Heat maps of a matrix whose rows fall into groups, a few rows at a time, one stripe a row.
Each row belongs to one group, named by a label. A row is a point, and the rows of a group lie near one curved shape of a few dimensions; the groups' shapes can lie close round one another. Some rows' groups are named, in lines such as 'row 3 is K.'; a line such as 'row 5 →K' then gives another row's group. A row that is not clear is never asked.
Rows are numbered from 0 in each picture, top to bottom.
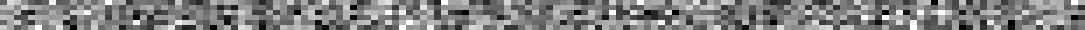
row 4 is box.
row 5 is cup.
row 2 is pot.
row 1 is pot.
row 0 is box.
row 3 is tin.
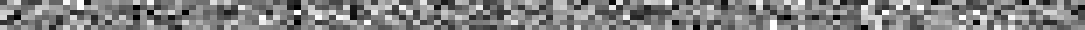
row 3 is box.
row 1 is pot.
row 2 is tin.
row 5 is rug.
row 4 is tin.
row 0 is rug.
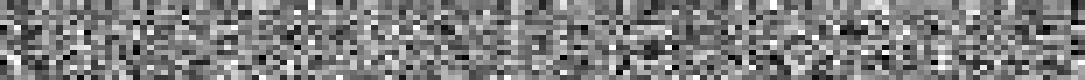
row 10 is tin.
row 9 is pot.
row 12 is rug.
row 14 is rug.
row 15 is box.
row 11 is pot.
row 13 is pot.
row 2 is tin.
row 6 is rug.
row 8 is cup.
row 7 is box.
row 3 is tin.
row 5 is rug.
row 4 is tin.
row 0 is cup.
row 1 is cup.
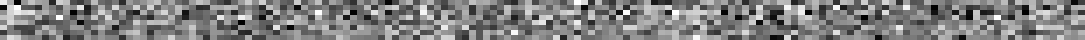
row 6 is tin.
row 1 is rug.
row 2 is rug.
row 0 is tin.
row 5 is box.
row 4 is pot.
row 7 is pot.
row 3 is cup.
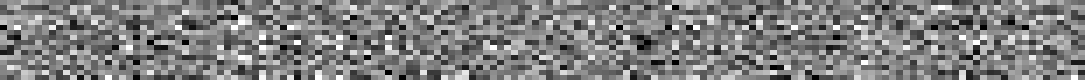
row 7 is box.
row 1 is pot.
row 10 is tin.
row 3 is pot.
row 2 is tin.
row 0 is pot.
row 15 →box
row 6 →tin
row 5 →rug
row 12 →tin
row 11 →cup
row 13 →pot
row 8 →tin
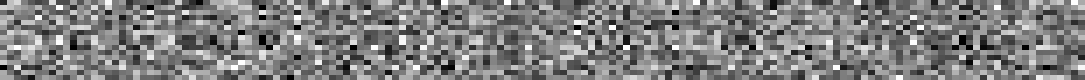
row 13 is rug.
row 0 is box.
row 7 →cup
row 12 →cup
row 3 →cup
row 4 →tin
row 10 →tin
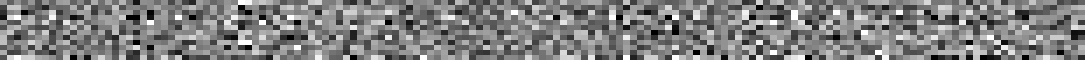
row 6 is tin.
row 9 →tin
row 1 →pot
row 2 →tin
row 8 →cup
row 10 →rug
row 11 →rug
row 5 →pot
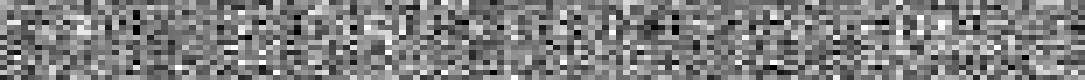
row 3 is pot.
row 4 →pot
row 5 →tin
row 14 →box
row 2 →cup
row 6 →pot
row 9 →rug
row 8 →box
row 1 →pot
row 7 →tin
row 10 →box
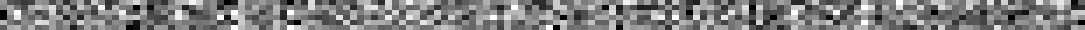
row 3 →box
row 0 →box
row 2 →rug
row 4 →pot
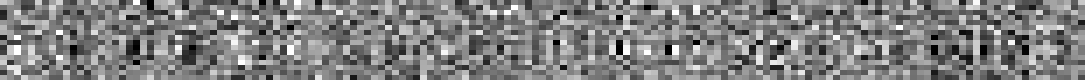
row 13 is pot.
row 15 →pot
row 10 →rug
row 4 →pot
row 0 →cup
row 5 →box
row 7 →rug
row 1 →tin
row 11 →cup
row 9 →rug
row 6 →cup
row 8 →rug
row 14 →rug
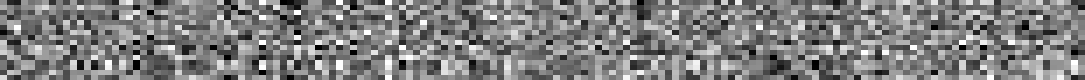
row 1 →pot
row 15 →box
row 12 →box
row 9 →cup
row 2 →tin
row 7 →tin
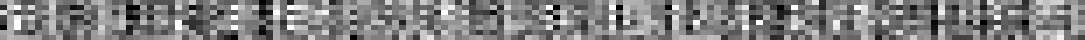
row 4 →rug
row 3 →rug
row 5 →rug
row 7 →pot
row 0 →box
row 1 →rug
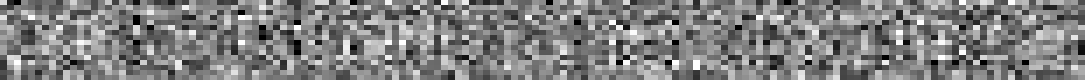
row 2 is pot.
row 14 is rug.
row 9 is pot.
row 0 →box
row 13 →box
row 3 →cup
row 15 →rug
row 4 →pot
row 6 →box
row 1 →tin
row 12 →rug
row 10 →pot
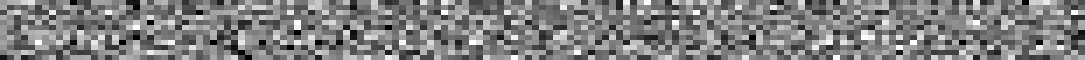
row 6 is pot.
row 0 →rug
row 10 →pot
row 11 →tin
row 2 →box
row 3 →tin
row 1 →cup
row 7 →tin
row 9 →box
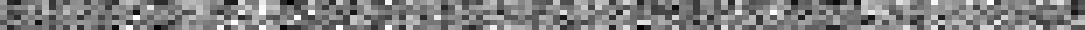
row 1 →tin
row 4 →rug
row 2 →cup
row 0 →box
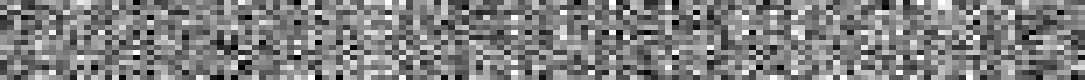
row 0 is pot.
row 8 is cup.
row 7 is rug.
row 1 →pot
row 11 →pot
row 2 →rug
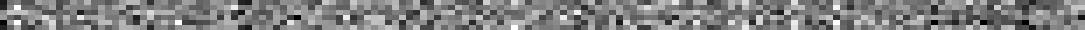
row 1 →rug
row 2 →pot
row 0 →tin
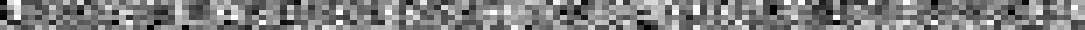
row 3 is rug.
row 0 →rug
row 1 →box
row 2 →box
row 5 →tin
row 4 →box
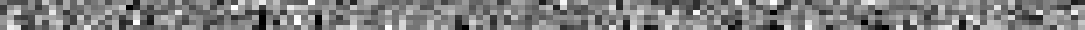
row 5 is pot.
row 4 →cup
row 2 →box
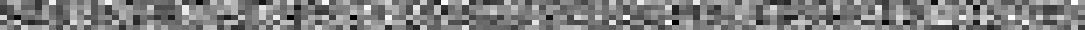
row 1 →tin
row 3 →box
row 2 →tin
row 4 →pot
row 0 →box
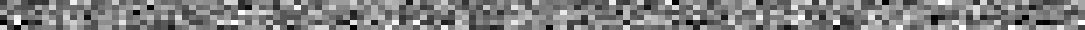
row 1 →tin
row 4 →rug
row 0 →pot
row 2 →cup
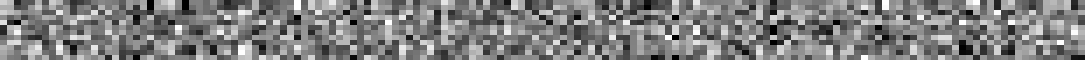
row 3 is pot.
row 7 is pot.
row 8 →pot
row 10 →cup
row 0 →tin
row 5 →box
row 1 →tin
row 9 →cup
